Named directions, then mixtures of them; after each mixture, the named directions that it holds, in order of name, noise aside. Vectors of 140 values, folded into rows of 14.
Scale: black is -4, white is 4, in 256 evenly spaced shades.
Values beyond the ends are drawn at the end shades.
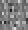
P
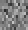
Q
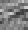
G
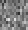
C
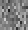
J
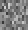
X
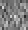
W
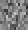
Q.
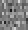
P.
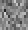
J, Q, W.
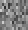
X.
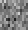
C.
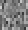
C, W.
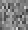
J, X.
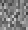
C, Q.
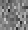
J.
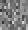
C, Q, X.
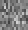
P, W, X.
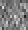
W.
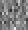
P, Q.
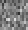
C.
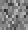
Q.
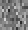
J.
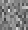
J.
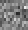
C, G, W.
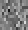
J.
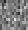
C.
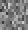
X.
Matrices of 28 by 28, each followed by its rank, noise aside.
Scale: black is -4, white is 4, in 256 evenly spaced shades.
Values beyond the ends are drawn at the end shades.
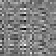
three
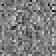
five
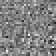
five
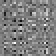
three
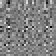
two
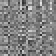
two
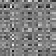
two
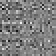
three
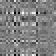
one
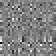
three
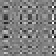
one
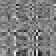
two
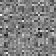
three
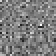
five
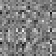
two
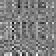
three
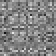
three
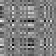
one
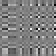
one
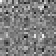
four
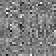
four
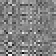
two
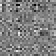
four
